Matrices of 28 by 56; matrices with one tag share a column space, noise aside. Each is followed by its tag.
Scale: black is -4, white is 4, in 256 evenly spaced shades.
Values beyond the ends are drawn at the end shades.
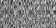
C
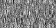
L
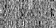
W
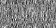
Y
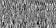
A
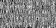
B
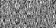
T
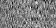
C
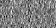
T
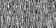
B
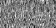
Y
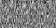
T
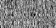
W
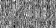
W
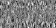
A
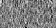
T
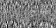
A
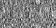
Y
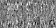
A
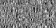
Y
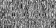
W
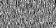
T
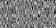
C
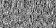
T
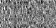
C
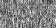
L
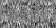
A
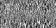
A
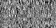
C
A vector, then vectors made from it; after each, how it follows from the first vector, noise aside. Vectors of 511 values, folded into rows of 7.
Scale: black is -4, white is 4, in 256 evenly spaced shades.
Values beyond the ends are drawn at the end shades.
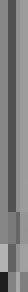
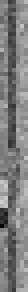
wrapped around.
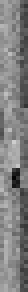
wrapped around.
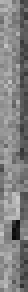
wrapped around.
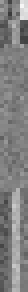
reversed, negated, partly zeroed.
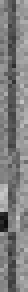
wrapped around.
